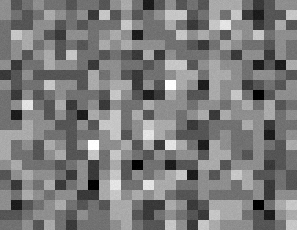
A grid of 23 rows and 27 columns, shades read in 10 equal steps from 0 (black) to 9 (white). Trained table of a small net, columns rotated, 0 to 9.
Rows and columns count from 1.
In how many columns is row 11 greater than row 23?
11
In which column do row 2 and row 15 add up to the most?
16
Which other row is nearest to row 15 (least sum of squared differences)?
9
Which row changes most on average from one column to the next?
15
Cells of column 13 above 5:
2
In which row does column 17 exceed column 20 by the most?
18
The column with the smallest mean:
25
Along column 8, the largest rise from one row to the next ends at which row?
13
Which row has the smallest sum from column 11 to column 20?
17
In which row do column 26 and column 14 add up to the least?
7
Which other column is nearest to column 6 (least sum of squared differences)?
1
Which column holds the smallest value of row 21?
24
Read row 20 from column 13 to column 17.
6 5 6 4 3
